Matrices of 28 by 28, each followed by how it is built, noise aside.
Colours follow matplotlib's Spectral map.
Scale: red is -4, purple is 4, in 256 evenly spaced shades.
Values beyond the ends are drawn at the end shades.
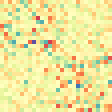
block diagonal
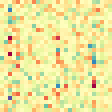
uneven columns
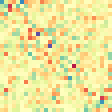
block diagonal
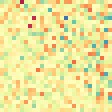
upper triangular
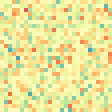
repeating columns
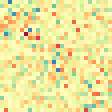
block diagonal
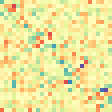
block diagonal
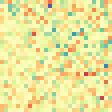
upper triangular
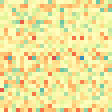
repeating columns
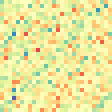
Hankel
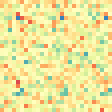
repeating columns
